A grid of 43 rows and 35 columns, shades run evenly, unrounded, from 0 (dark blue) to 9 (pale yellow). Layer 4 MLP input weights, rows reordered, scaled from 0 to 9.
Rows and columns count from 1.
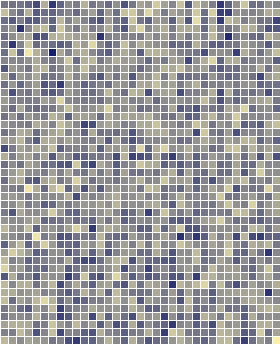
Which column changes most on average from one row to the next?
23
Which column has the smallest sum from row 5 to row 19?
28
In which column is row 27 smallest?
19
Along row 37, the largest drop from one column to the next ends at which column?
34
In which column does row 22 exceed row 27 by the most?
33
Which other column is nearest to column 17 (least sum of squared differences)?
14
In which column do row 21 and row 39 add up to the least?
8
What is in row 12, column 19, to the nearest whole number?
2
